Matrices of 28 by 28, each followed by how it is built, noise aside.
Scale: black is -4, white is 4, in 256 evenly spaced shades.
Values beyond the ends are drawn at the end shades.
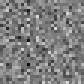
uneven columns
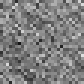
Toeplitz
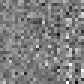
uneven columns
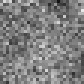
smooth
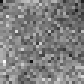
smooth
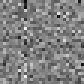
uneven columns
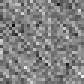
Toeplitz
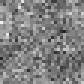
smooth
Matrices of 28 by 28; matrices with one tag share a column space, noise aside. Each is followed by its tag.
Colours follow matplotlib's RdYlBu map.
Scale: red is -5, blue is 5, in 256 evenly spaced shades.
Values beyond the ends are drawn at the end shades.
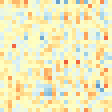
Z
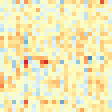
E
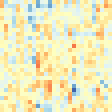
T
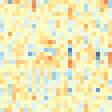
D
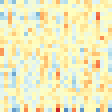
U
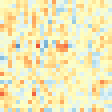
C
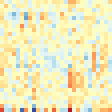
U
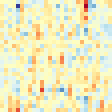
T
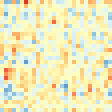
Z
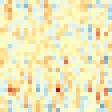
T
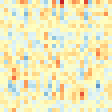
Z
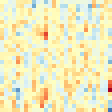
T
